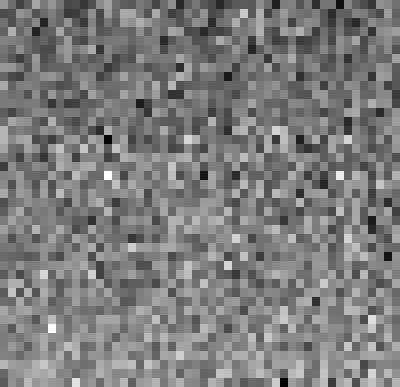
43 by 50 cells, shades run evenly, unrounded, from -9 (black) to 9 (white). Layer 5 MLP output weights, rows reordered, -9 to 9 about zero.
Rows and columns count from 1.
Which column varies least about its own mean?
4
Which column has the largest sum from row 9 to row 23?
45
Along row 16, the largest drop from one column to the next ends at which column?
14
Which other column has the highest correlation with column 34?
24
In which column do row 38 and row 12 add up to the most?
32
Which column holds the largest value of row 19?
22
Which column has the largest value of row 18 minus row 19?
31
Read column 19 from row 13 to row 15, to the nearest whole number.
-5 0 0
